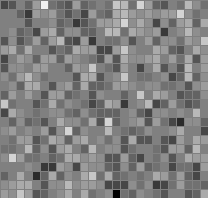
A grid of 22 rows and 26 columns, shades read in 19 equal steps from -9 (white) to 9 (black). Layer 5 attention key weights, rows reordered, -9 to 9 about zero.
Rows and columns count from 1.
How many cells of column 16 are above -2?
13
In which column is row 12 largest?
16
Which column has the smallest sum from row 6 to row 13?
4
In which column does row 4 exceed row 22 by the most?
3
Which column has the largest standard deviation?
15
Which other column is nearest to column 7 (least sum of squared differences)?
17
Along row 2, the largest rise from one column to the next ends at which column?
24
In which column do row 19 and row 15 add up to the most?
7
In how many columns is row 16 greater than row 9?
11
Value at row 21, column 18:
1
